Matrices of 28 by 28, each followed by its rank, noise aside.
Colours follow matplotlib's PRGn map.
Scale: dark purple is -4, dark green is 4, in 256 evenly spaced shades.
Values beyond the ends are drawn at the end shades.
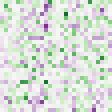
eight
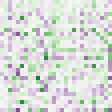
six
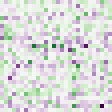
eight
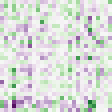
three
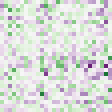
six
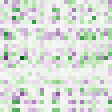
three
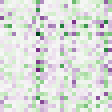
four
